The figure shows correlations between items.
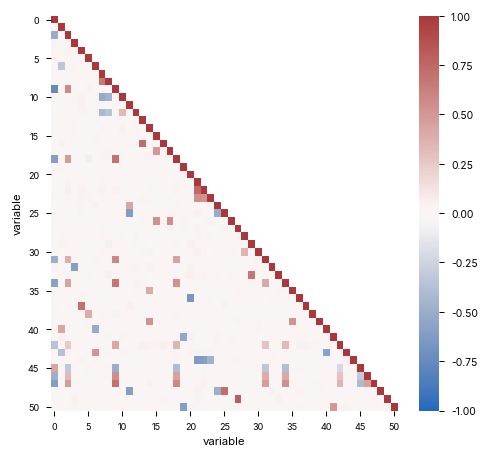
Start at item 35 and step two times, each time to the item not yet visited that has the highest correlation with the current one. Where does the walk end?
14
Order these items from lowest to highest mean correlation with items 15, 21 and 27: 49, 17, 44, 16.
44, 16, 17, 49
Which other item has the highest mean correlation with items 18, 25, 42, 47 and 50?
9
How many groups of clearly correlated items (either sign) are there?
16
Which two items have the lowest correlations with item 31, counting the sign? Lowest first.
0, 45
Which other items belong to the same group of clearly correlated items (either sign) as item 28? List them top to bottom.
30
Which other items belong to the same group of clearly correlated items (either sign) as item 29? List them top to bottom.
33
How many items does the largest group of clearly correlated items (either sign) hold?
10
